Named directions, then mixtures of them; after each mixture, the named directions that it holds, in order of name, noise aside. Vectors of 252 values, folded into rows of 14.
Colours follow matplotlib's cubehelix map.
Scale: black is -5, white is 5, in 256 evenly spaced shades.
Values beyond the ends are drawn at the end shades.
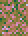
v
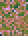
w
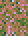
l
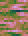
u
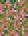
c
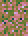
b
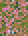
l, w.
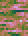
u.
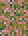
b, w.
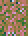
l.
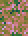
b, u, v.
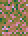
v.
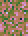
b.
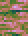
u.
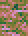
u, v.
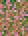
c.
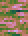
u.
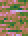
u.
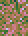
c, l, v.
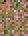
b, c, w.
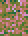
c, u, w.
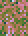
l.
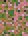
b, c, u.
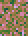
c, w.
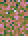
b, c, w.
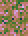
b, u.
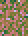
c.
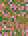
b, v, w.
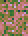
b, c, u.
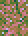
c, l, v.
